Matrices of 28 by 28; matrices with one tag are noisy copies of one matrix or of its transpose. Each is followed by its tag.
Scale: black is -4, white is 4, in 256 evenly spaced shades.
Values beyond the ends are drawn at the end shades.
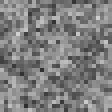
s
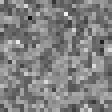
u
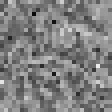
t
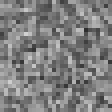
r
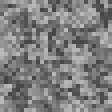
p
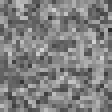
u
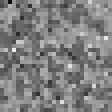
t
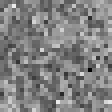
t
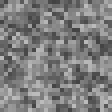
t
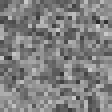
t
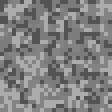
t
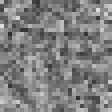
t
